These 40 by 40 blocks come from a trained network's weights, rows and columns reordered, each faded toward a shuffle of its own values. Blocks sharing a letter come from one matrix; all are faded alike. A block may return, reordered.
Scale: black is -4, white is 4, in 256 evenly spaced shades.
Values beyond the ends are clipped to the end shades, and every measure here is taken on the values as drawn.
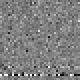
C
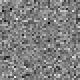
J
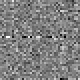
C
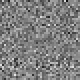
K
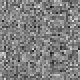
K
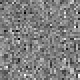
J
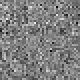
K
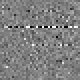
C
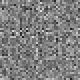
K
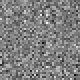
K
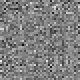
J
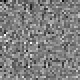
C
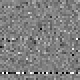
C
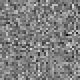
K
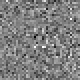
J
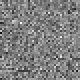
K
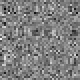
J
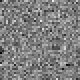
K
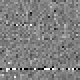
C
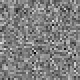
K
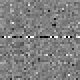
C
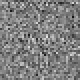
K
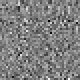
J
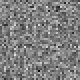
K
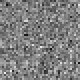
K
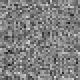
K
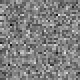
K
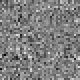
J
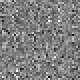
J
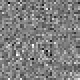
J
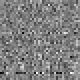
C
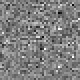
J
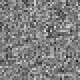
K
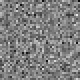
K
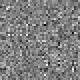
J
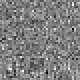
J
